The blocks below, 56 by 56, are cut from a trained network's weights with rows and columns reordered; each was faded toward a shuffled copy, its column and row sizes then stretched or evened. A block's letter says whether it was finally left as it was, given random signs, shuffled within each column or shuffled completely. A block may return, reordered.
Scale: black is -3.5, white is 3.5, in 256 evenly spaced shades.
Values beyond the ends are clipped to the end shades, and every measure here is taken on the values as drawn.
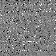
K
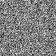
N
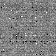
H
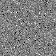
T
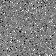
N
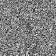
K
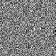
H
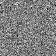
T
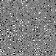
H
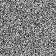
T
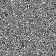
N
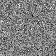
N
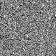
N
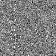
T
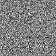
K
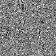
K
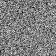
N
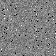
T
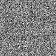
T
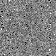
T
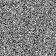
N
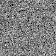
T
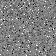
N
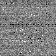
H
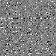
H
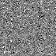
K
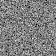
N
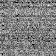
H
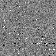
K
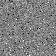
N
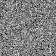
T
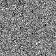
T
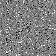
T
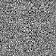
H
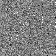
T
